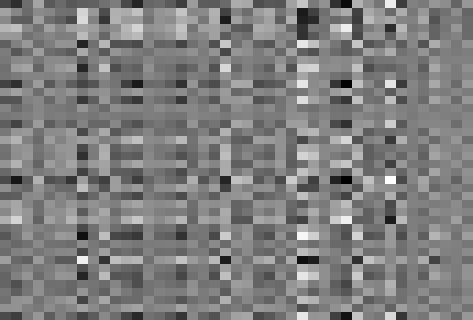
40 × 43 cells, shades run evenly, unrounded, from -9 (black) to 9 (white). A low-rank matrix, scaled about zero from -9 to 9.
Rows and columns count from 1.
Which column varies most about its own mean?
28
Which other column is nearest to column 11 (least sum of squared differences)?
39
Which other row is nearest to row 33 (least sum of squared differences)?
3
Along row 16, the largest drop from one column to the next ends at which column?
37
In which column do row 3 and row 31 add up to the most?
8
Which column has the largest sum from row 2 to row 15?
36
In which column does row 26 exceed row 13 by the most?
32
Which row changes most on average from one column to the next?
23
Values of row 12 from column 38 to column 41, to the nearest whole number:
0 -1 0 0
